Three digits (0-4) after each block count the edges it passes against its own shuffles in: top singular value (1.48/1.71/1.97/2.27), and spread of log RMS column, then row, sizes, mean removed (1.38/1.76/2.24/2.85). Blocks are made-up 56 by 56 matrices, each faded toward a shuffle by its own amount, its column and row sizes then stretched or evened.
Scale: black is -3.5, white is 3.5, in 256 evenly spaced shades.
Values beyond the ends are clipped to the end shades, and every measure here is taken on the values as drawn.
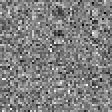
3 1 0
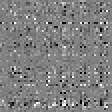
3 3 4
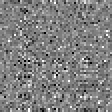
3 1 1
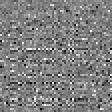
4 0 3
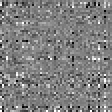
3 3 4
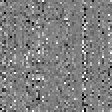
2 4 0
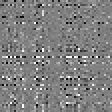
4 3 4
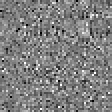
3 2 0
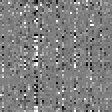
3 4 1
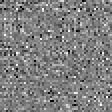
2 0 2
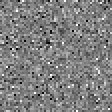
0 0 1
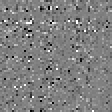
1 2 2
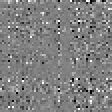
2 3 3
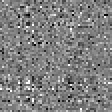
2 2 2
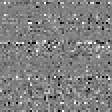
0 2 4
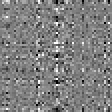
4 4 3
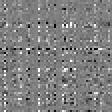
3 4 4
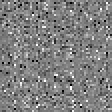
3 2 0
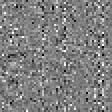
3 3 0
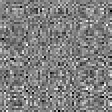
4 1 2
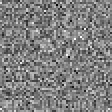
3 0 0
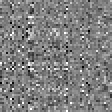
3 4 1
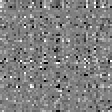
3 2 3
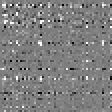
3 3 4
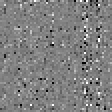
1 3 2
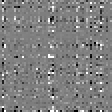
3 4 4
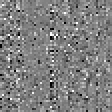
3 3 1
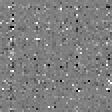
0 2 2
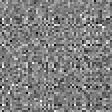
4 1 3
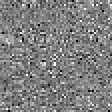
3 1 1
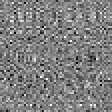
4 1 2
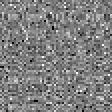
4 0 0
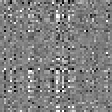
4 4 3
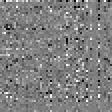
2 4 3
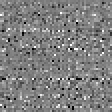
3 1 3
